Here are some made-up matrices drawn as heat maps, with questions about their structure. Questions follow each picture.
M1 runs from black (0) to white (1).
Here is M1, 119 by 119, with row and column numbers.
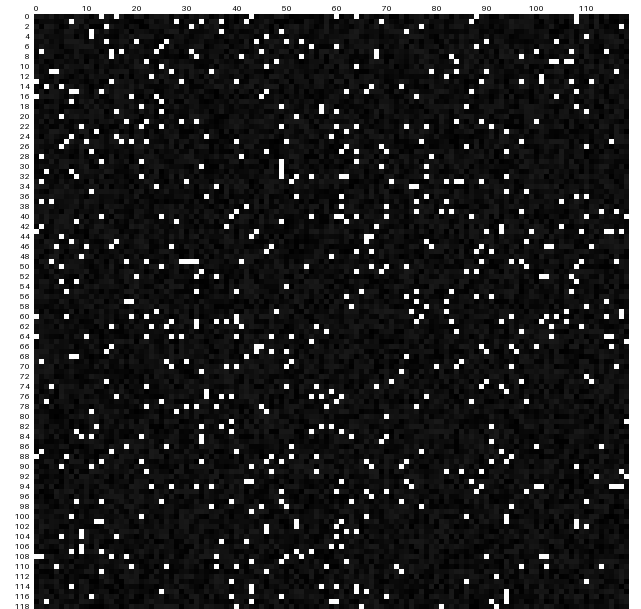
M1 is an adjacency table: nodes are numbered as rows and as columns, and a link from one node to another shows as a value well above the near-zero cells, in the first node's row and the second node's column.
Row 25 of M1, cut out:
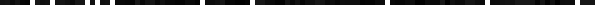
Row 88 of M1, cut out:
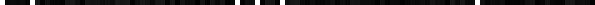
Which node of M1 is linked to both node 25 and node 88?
node 6
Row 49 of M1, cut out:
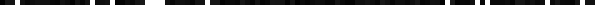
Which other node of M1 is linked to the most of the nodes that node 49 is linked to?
node 21
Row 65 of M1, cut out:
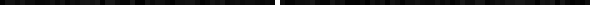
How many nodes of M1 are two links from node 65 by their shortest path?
8
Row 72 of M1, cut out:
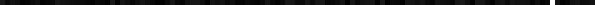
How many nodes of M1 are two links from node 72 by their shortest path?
9
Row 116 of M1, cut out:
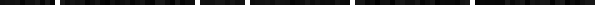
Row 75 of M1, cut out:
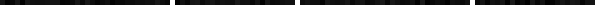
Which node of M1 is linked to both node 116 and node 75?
node 94
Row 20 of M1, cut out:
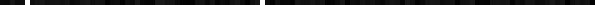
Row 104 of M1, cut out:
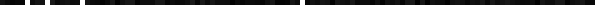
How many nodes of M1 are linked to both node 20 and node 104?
1
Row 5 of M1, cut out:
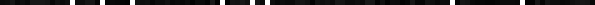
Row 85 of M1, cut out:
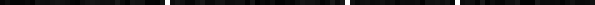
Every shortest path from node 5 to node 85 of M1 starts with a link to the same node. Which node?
node 26
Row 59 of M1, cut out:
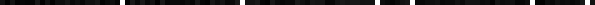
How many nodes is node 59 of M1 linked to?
6
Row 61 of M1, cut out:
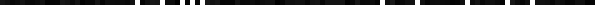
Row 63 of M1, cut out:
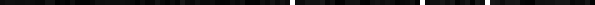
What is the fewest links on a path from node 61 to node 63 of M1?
4
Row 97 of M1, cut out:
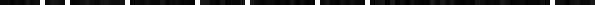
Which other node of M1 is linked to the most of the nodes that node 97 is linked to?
node 40
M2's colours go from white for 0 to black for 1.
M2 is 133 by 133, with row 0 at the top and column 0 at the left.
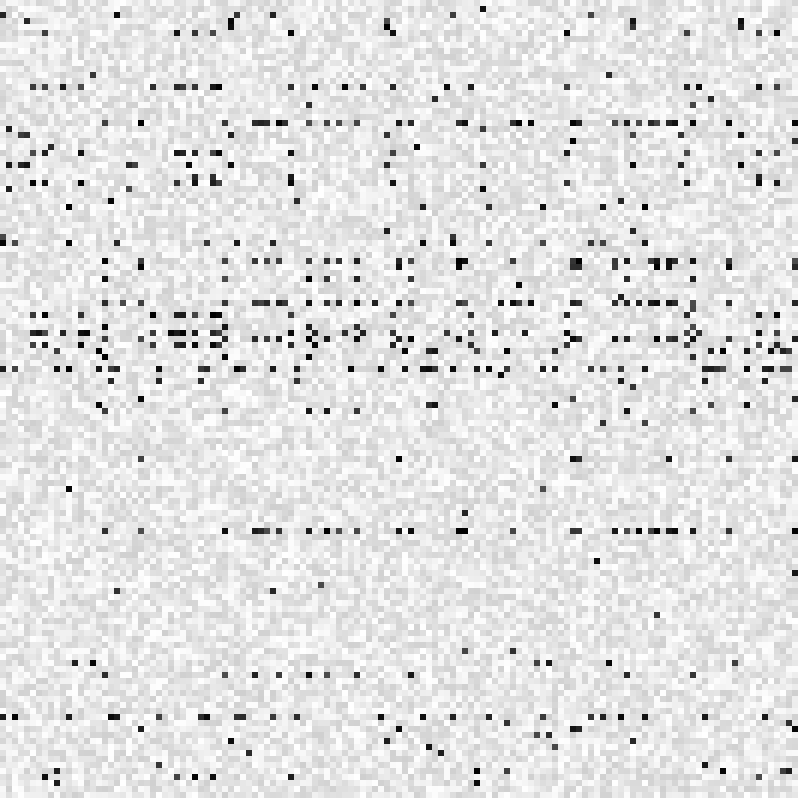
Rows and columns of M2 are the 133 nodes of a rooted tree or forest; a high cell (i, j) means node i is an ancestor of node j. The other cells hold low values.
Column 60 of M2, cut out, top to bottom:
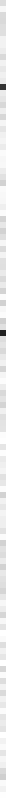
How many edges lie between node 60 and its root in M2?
2
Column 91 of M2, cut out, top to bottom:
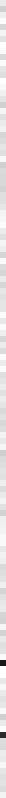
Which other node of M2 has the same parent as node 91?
89
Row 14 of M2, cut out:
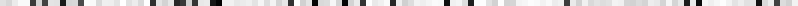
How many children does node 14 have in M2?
5
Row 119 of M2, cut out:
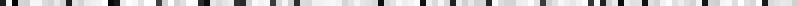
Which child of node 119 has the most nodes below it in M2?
40
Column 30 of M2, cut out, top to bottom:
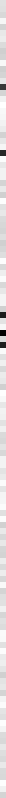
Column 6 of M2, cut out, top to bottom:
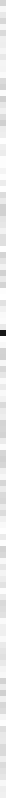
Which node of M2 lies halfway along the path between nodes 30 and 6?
57
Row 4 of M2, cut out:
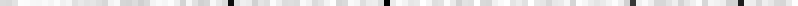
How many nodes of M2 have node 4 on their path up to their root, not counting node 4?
4
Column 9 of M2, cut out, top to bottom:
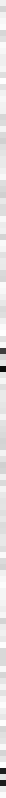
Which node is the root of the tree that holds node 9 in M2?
61
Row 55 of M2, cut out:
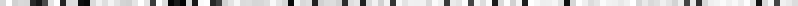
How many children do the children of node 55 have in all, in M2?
5
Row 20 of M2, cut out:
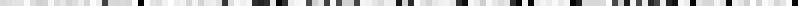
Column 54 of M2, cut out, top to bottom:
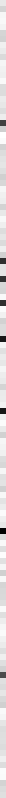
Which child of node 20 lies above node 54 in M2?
88
